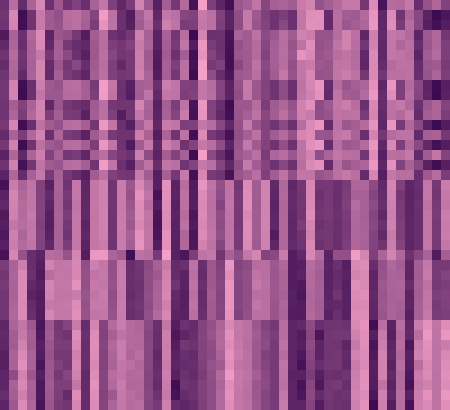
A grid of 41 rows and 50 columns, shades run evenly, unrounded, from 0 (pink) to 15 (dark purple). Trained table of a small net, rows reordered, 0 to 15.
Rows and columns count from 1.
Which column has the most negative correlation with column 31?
28
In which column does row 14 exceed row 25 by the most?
26
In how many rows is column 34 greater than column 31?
16
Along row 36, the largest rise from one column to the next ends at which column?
42
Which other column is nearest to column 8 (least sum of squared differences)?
6
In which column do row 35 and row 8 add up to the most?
22
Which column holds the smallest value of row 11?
23
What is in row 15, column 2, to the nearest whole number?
3
